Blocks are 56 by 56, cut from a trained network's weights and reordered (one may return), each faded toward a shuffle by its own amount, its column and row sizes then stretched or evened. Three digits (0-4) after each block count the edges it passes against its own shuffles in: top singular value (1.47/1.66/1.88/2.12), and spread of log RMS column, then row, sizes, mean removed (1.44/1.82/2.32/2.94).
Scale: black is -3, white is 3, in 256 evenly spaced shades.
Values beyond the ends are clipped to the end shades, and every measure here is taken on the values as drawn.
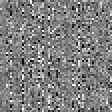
1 4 0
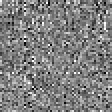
1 3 1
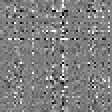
1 4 3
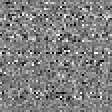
0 0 4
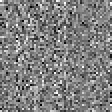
0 3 0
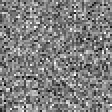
2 0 0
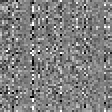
2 4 1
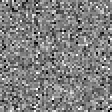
0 2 0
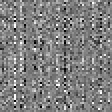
4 4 2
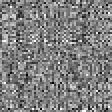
4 0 3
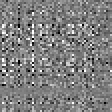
4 3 4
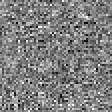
3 0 3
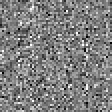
1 2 0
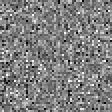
0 2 1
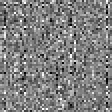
3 3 1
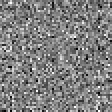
0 2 0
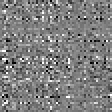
1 3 4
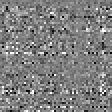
0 2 4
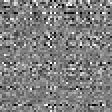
4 2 4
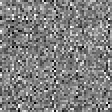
2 3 1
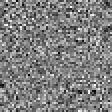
3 0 1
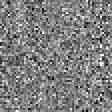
0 1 0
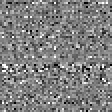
0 0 4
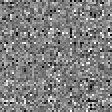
0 3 2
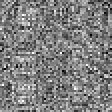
3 0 1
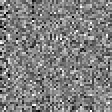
2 2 0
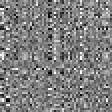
4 3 3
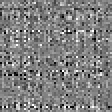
2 2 4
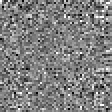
2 2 2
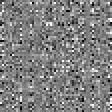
1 4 2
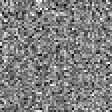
2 1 1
